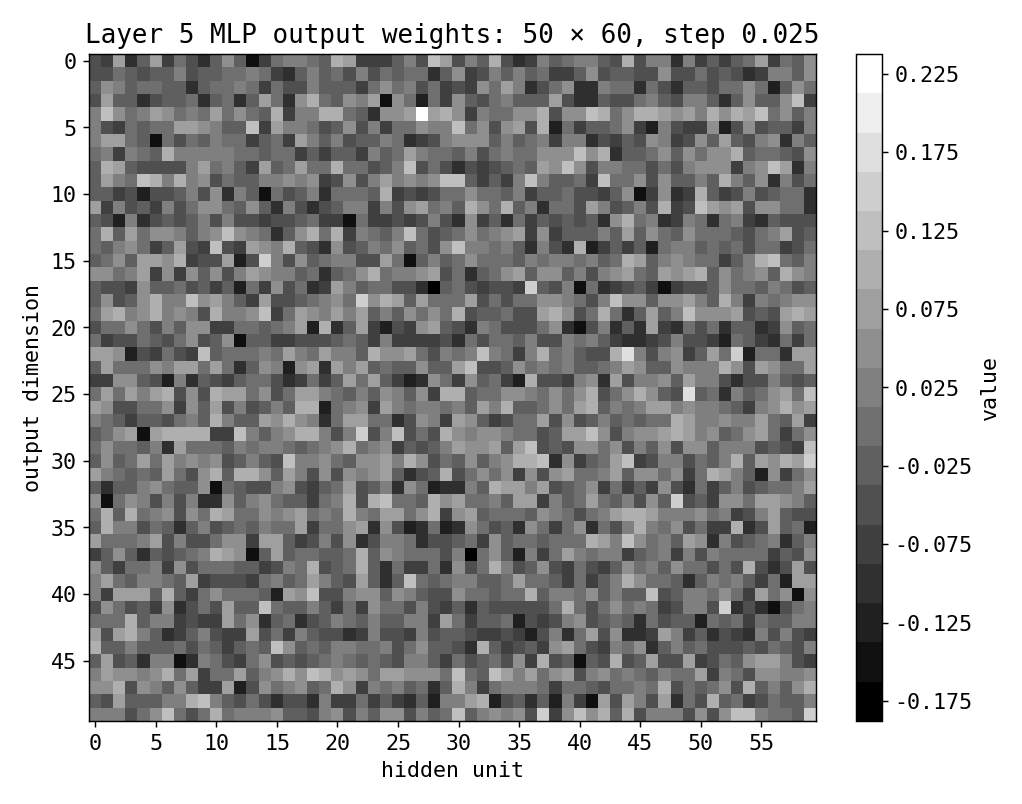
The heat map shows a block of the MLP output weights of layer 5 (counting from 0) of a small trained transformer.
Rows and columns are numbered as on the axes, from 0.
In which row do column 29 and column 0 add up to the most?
31
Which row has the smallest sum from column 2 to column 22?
12
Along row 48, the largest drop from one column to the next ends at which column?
33
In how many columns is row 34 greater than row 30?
25
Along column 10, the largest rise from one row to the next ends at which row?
34
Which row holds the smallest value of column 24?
3
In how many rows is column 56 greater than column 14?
25
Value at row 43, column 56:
-0.05
